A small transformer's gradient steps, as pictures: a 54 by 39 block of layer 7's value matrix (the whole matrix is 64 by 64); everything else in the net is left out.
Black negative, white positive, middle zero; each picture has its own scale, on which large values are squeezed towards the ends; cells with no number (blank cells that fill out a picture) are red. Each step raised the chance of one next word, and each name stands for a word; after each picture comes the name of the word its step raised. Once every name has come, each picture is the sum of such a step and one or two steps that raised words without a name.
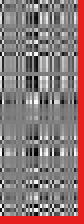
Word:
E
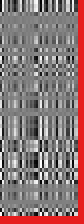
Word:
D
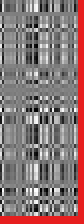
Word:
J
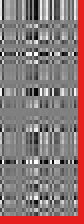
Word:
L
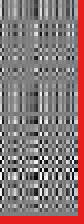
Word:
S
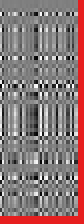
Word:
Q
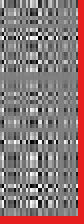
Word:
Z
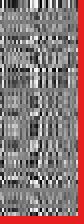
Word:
D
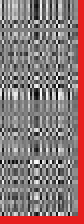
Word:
L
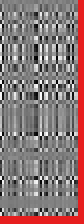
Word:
Q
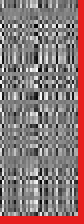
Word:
J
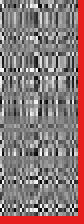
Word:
E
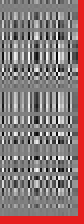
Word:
S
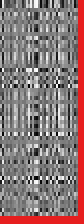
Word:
Q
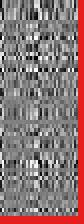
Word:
L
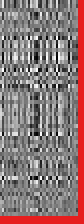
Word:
Q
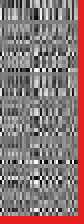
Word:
L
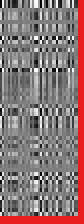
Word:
Z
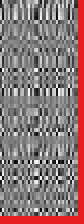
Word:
L
